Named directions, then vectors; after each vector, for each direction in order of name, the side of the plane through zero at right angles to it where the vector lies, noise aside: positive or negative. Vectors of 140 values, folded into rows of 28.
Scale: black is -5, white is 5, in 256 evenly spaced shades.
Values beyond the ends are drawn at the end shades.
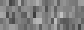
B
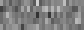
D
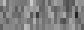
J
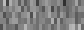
negative, negative, positive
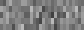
negative, negative, negative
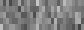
positive, positive, negative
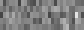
negative, positive, negative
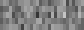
positive, positive, positive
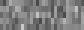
negative, negative, negative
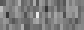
positive, negative, negative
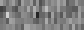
negative, positive, positive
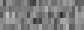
negative, positive, negative
